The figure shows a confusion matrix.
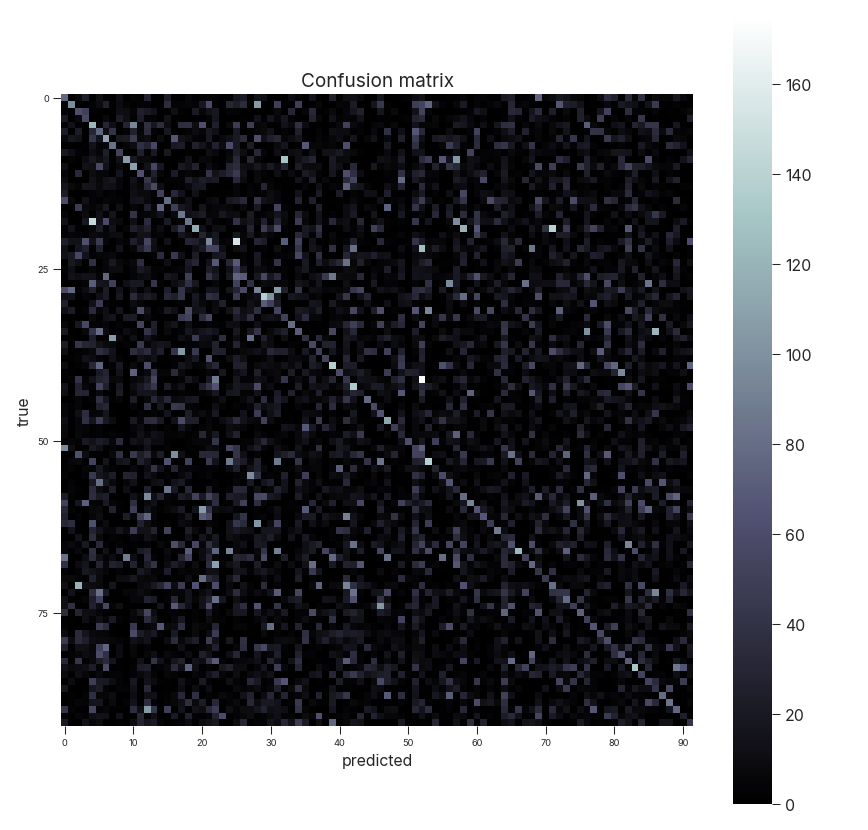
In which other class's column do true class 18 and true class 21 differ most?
4
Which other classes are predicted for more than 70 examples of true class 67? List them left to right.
0, 9, 39, 47, 55
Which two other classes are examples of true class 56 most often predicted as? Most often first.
5, 87
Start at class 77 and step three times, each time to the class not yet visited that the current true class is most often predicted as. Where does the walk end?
58
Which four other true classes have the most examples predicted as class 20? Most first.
60, 70, 61, 4
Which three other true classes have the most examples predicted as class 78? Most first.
37, 3, 5
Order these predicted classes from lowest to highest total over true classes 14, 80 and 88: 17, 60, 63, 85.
63, 17, 60, 85
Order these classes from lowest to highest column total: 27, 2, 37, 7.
7, 27, 2, 37
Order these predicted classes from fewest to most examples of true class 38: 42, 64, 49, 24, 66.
42, 24, 66, 64, 49
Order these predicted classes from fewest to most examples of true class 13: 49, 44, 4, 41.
44, 4, 49, 41
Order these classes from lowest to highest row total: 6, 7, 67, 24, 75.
75, 24, 7, 6, 67
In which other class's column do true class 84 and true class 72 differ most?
86
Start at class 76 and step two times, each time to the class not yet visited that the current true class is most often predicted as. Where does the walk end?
57
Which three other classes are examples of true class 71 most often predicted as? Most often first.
2, 41, 37
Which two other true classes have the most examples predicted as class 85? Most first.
27, 60
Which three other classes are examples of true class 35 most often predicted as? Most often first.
7, 27, 19
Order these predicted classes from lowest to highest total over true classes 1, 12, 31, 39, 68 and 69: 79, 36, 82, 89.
89, 79, 82, 36
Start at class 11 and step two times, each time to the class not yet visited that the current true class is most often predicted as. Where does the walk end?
52
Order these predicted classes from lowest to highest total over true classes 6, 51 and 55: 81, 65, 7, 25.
7, 65, 25, 81
